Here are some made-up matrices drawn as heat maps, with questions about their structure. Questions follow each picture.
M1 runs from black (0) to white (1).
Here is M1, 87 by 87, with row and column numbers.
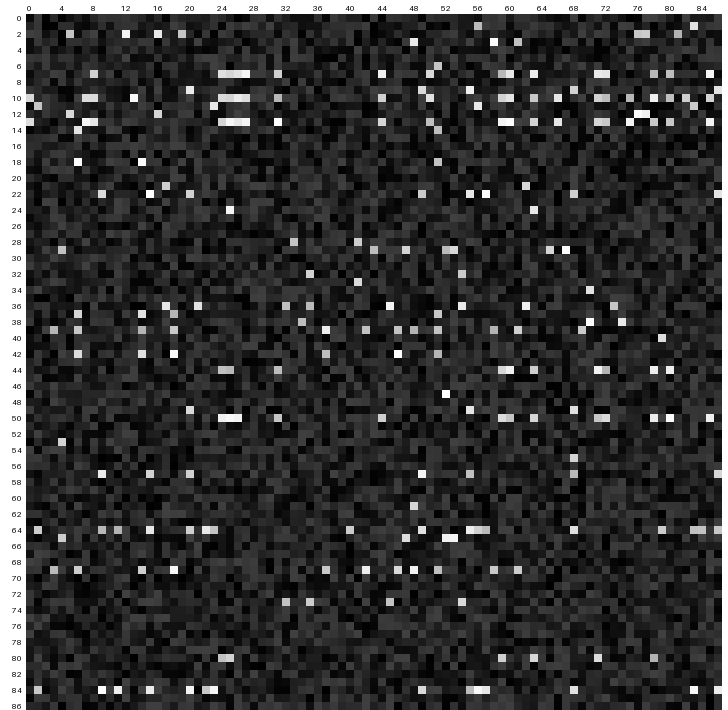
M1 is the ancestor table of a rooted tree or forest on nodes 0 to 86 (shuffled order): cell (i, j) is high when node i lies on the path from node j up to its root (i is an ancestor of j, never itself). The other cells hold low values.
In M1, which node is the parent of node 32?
73
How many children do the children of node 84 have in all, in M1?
3
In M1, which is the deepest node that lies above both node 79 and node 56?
64
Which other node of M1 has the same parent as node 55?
20
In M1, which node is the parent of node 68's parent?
49
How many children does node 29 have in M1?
3
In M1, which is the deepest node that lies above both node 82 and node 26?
10
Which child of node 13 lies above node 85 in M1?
7
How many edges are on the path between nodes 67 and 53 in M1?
3
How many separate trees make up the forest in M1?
9
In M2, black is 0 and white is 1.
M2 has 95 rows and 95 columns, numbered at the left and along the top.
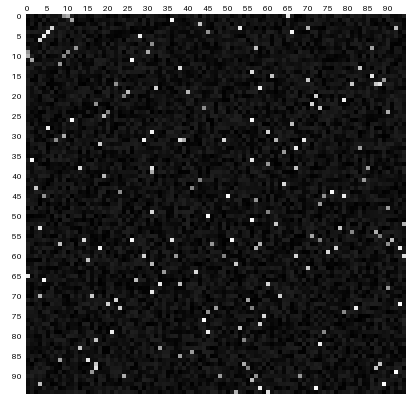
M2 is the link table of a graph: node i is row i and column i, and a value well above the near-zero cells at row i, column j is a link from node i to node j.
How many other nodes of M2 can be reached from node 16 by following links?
8
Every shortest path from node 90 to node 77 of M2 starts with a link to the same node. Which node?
node 57
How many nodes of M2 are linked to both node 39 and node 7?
1
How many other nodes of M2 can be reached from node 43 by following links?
3
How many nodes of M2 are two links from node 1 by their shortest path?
2
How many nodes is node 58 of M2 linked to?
4
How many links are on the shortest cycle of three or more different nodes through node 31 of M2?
4
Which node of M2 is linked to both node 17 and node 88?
node 87
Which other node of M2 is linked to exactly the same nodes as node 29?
node 49
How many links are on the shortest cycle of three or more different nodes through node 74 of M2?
3
